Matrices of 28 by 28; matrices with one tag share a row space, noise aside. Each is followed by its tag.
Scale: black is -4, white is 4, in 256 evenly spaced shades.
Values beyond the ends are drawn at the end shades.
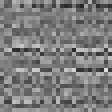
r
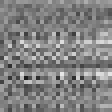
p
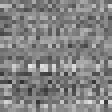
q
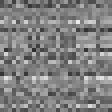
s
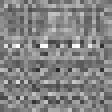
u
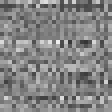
q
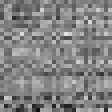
r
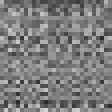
u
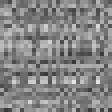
q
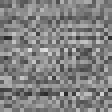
q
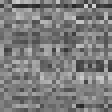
r
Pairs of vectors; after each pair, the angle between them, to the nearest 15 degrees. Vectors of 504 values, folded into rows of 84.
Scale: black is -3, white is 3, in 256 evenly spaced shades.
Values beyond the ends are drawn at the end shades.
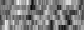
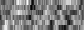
15 degrees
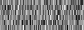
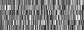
150 degrees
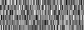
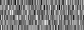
150 degrees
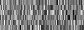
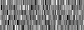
90 degrees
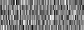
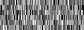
60 degrees
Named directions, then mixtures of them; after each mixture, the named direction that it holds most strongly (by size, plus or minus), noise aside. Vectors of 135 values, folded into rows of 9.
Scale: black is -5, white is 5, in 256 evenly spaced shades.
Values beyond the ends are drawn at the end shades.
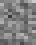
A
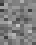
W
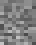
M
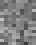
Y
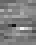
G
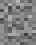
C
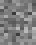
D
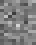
A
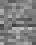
M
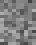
Y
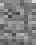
A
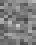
W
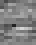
G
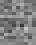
D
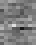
G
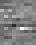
G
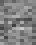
G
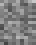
A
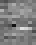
G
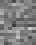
M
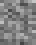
A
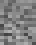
M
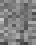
Y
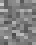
W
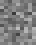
D
